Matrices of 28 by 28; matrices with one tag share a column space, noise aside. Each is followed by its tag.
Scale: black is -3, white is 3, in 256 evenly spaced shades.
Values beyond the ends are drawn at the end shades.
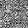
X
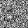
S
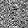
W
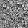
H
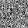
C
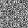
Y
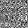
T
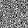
X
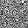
Y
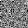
S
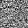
T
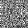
C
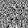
H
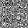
T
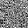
X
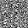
X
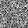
H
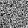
H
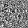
S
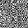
Y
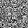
T
